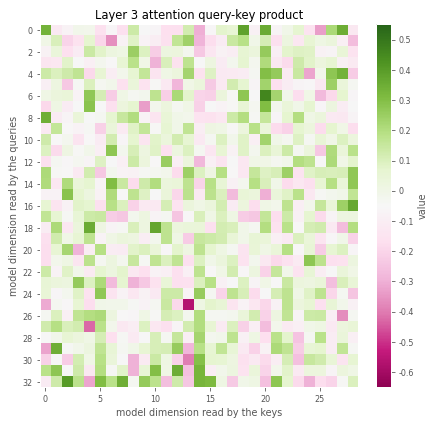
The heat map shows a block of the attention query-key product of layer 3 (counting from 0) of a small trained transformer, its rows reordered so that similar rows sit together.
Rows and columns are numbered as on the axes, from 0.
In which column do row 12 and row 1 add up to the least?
14
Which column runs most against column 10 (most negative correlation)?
23
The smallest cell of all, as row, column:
25, 13
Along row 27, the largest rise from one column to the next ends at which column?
5
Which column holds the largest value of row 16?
28
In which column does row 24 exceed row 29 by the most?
0
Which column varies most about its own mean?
20
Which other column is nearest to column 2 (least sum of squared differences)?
15
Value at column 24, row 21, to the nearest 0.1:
0.3
